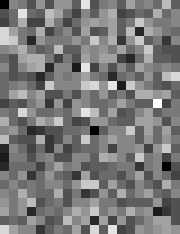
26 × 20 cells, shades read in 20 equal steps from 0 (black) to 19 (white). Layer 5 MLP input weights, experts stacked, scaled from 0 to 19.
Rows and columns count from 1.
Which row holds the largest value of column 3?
2
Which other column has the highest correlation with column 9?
11
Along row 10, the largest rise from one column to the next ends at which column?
15
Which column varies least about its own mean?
12
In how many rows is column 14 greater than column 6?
12
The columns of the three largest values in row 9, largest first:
20, 19, 10
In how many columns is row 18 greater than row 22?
9
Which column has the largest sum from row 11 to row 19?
18
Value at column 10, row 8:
17
